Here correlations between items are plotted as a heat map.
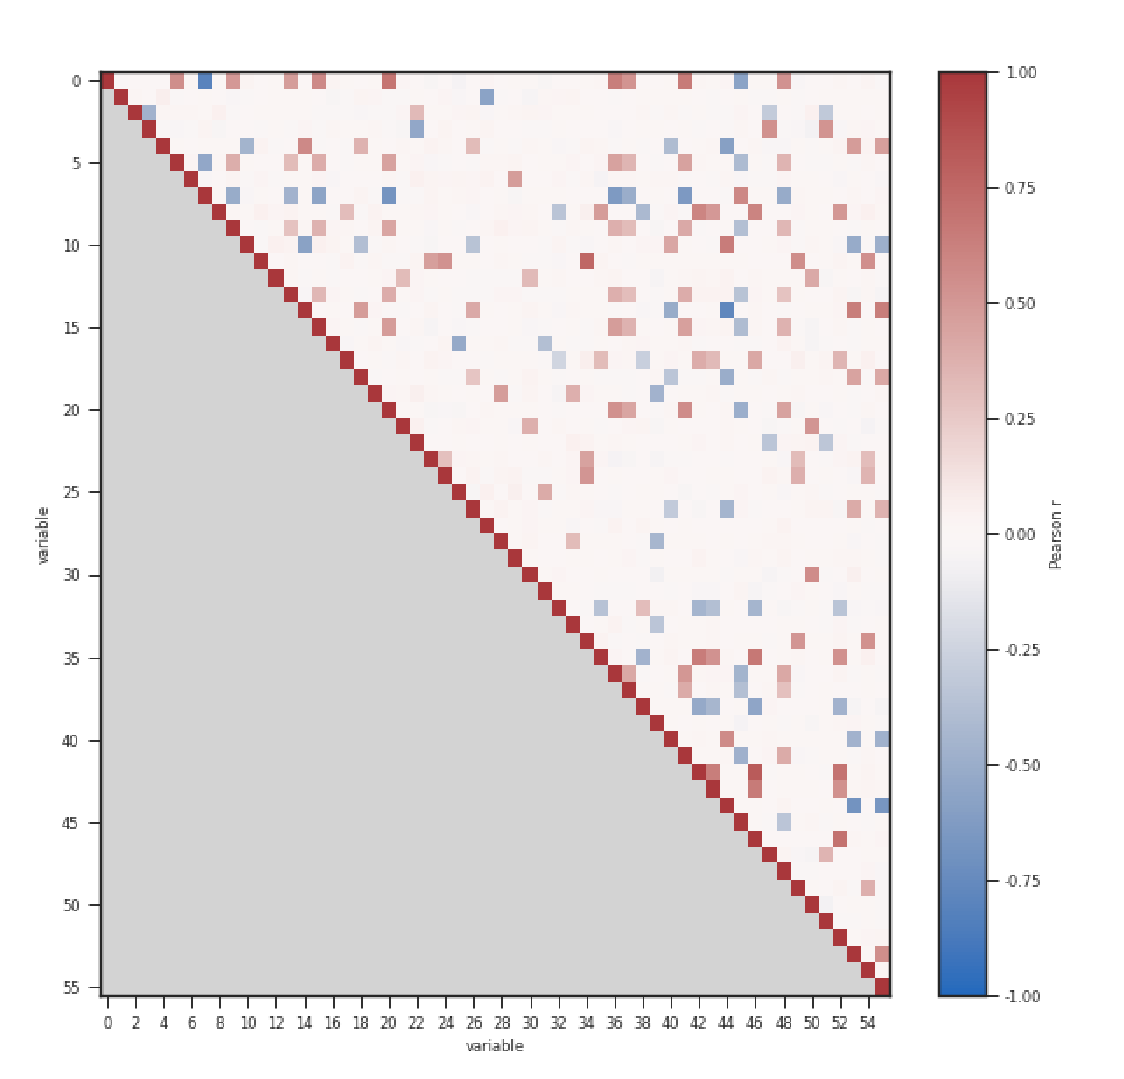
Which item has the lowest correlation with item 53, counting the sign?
44
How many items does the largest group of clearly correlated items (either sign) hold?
12
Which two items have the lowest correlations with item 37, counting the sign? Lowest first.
7, 45
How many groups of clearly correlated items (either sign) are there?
10
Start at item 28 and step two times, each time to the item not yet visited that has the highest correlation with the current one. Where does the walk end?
33
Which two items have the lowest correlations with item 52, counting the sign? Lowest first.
38, 32
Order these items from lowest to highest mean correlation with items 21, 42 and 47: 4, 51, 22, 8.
22, 4, 51, 8
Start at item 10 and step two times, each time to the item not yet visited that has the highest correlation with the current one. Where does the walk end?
40
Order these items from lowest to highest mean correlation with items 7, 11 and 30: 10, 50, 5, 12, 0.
0, 5, 10, 12, 50
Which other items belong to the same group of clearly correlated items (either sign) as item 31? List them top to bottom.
16, 25
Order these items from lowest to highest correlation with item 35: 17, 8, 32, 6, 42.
32, 6, 17, 8, 42
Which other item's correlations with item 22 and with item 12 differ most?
3
